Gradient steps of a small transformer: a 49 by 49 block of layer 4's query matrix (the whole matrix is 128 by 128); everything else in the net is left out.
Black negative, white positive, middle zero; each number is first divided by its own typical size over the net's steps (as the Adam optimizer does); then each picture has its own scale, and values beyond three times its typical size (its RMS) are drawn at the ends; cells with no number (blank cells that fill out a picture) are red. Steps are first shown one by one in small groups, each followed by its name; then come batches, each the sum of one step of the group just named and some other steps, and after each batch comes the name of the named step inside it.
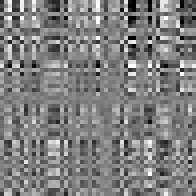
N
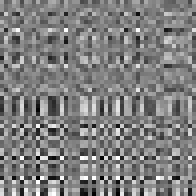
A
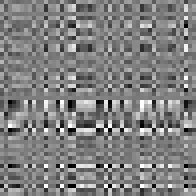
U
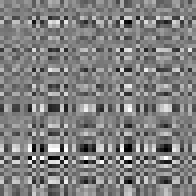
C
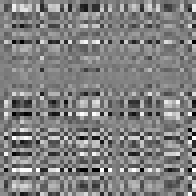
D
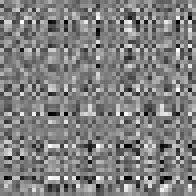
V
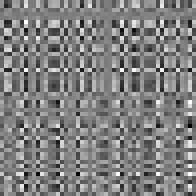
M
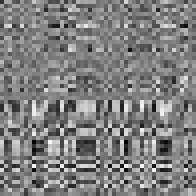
U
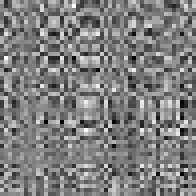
U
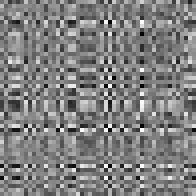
U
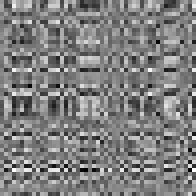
D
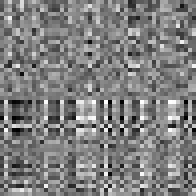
N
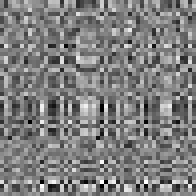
V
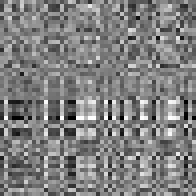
N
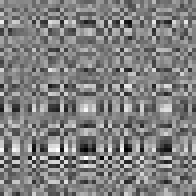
C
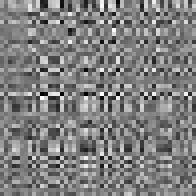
C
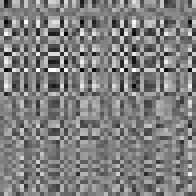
M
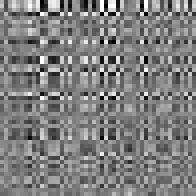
C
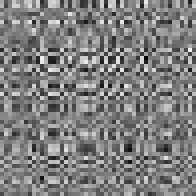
C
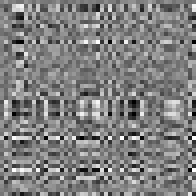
D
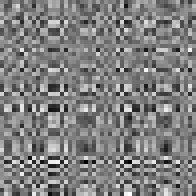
C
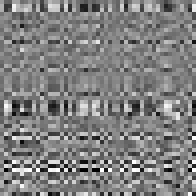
D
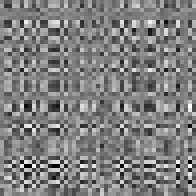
M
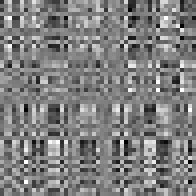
N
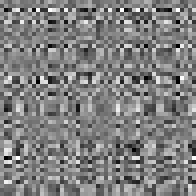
V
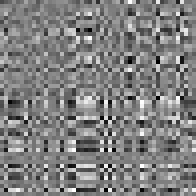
U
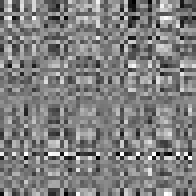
N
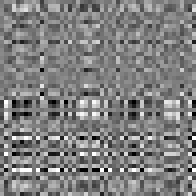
D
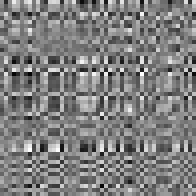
C
